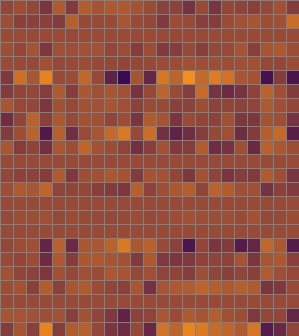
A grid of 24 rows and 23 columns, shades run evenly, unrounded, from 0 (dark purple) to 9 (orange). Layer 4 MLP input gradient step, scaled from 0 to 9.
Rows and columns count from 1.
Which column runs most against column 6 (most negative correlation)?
5
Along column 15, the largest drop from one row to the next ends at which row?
7
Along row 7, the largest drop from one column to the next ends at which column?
17
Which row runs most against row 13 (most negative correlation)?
16
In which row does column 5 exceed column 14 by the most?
10
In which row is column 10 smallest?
6
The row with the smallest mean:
18
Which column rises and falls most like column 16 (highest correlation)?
13
